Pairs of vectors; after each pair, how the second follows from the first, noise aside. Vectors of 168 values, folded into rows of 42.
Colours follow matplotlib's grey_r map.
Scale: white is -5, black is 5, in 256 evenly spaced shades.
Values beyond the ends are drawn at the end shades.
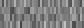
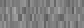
wrapped around, shrunk.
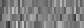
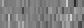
reversed, partly zeroed.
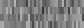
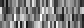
reversed, negated, scaled up.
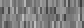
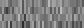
wrapped around.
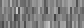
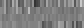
reversed, negated, partly zeroed.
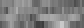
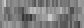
wrapped around.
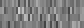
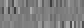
wrapped around, partly zeroed.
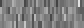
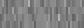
wrapped around, shrunk.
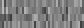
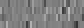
wrapped around, partly zeroed.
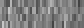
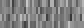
wrapped around.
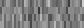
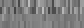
reversed, partly zeroed.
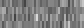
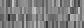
wrapped around, negated.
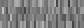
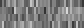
wrapped around, negated.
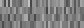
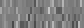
reversed, negated, partly zeroed.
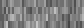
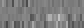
wrapped around, partly zeroed.
